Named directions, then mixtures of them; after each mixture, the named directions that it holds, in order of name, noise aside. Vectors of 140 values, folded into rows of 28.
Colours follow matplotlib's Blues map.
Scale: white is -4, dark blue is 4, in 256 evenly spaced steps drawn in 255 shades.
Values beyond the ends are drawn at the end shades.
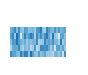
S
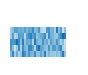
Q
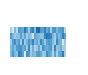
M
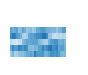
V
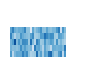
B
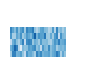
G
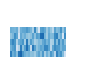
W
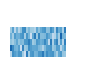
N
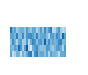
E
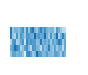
E, G, M.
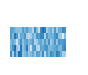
Q, W.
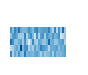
G, N, Q.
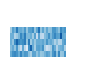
E, V, W.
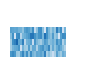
G, Q, S.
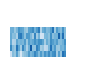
S, W.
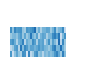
N, S.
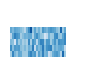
B.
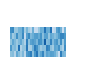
E, N.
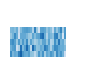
W.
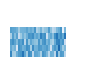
E, Q, W.
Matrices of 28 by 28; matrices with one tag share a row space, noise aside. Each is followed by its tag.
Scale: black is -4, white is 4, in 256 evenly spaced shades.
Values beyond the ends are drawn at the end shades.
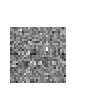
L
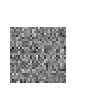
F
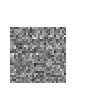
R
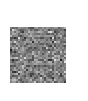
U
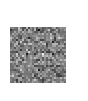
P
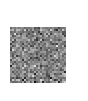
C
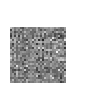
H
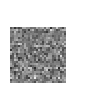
L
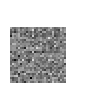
U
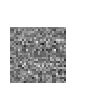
P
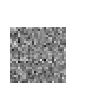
U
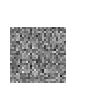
F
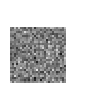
R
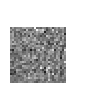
R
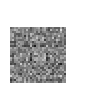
R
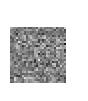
P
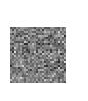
H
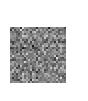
F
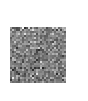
C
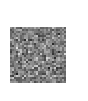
P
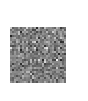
F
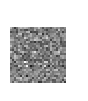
L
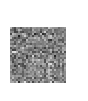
U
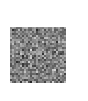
F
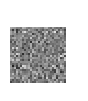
F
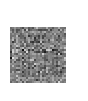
C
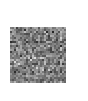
R
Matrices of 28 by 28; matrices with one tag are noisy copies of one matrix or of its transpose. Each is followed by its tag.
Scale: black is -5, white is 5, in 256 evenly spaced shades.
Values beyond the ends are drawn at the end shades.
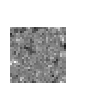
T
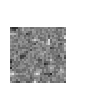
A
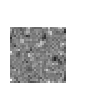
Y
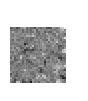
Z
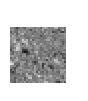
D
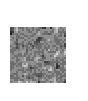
A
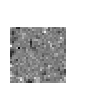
T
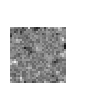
T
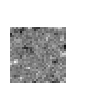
T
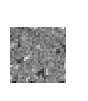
Y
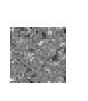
Y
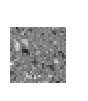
D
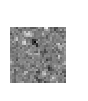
D
